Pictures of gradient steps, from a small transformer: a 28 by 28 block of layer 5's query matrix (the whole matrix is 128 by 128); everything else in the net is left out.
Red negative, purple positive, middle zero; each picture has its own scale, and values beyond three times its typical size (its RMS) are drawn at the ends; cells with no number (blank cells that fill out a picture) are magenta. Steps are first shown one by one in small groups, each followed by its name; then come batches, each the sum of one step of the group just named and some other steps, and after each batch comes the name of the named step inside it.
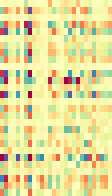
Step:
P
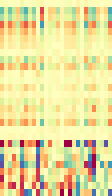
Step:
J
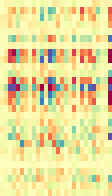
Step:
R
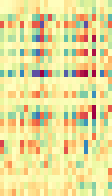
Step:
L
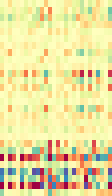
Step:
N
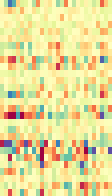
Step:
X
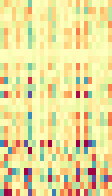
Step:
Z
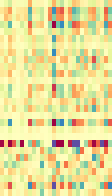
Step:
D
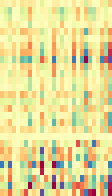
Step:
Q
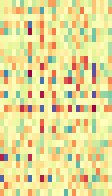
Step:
P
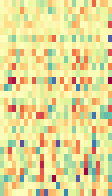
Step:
R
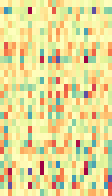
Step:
Q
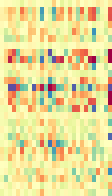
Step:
R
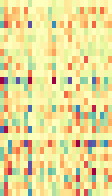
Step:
Z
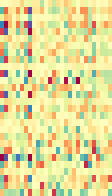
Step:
P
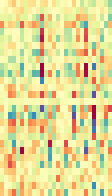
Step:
L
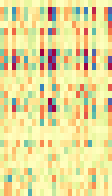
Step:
Z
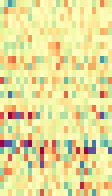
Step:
X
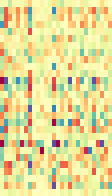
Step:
D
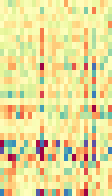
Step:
X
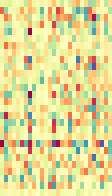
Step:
D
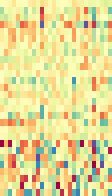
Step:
J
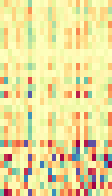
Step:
Z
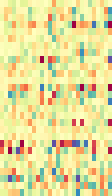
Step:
D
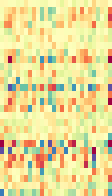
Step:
R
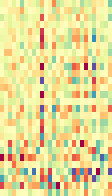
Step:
N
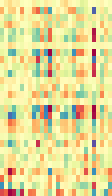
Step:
L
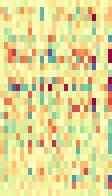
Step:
R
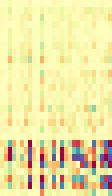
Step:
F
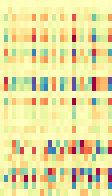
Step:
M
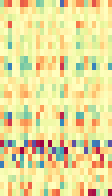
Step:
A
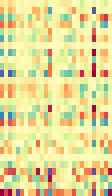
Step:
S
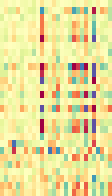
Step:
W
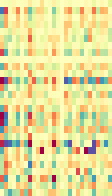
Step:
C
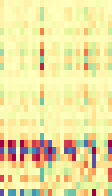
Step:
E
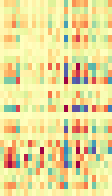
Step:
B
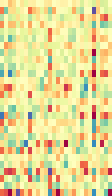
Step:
S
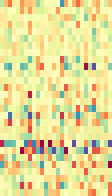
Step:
A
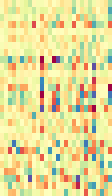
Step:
W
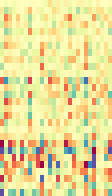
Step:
E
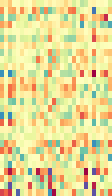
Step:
S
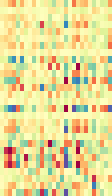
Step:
B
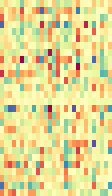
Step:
B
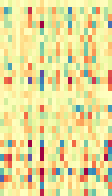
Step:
F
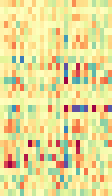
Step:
B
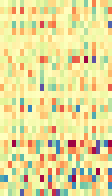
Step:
M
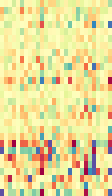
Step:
E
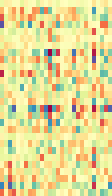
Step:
M
